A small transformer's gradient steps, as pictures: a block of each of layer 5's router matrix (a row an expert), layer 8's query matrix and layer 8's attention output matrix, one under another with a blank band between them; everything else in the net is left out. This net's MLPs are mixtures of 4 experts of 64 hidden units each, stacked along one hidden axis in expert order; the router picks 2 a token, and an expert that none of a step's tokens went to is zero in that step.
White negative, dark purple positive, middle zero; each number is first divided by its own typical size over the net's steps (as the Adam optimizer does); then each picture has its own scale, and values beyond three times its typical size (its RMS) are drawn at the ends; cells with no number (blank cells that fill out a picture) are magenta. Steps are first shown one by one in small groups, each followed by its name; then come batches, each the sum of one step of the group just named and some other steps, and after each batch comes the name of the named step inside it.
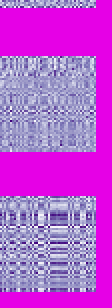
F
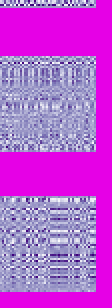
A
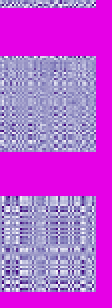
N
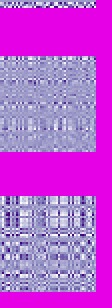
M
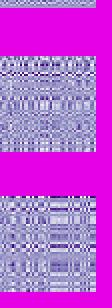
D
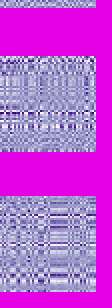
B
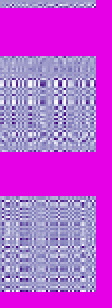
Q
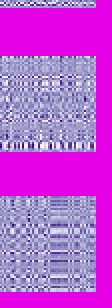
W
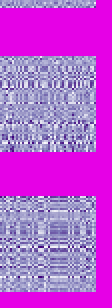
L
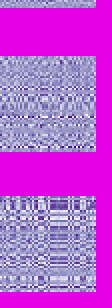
L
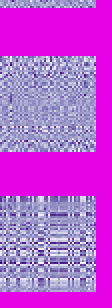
F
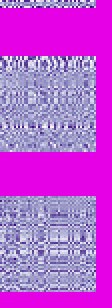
F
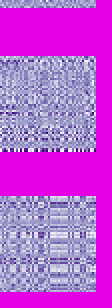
B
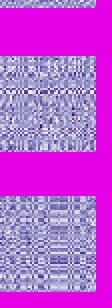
L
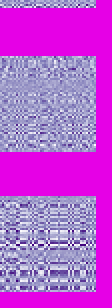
F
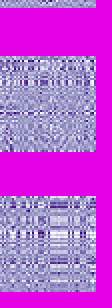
B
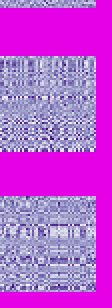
W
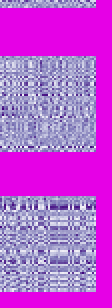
N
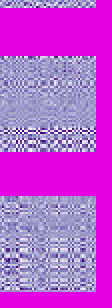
N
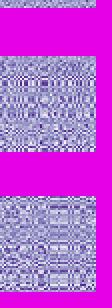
L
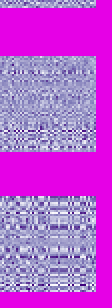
D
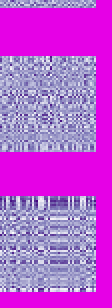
W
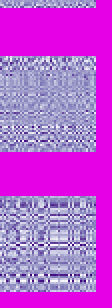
B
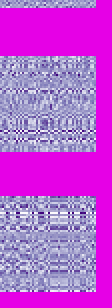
D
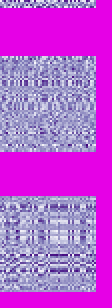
A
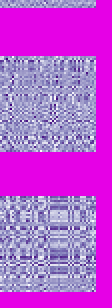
L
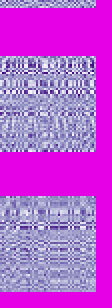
B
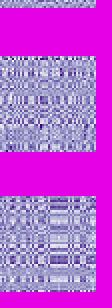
L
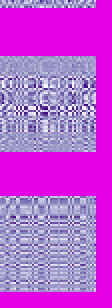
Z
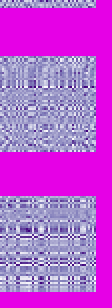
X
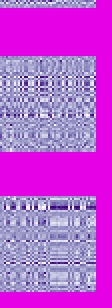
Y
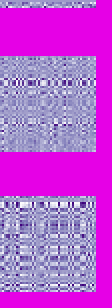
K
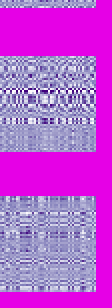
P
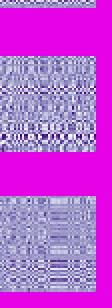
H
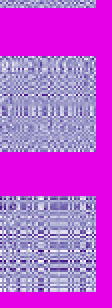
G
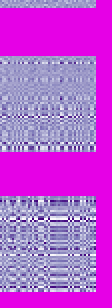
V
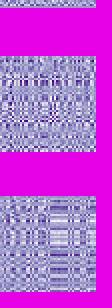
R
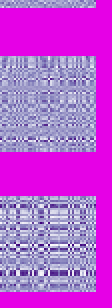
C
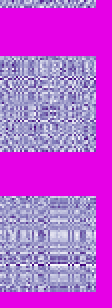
Z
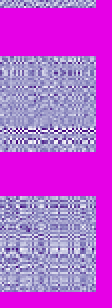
X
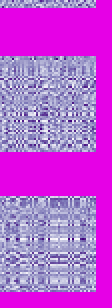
Z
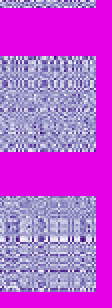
H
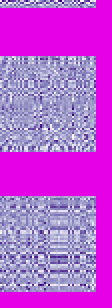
H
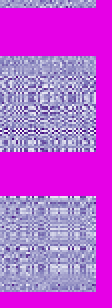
Z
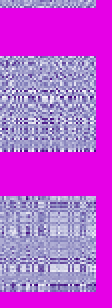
P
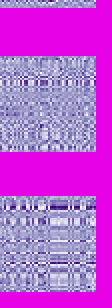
Y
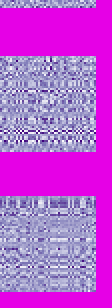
P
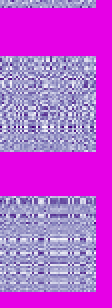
Z
